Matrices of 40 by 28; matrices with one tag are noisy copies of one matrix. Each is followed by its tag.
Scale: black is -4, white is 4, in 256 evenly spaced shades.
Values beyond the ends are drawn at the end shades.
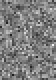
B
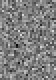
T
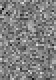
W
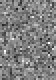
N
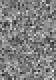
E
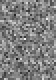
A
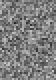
E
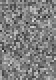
E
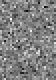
A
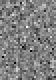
W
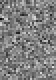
W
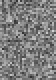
E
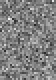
E
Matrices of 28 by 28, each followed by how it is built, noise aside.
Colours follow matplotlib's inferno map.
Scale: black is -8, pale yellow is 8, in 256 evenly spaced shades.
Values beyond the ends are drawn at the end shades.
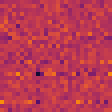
uneven rows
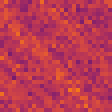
Toeplitz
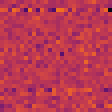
uneven rows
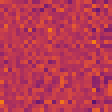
low rank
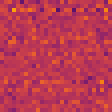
uneven rows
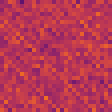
Toeplitz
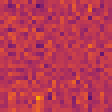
low rank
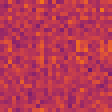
blocks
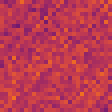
Hankel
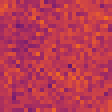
smooth
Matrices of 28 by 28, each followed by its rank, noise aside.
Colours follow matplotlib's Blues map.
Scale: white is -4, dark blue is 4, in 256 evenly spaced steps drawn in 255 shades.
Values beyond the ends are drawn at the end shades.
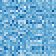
four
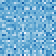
four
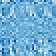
three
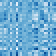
two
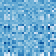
three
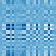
one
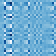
one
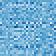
three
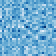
three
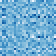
four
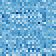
four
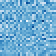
three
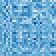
four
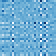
one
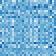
two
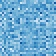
three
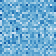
four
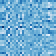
three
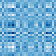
one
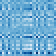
one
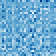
four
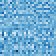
four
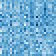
four
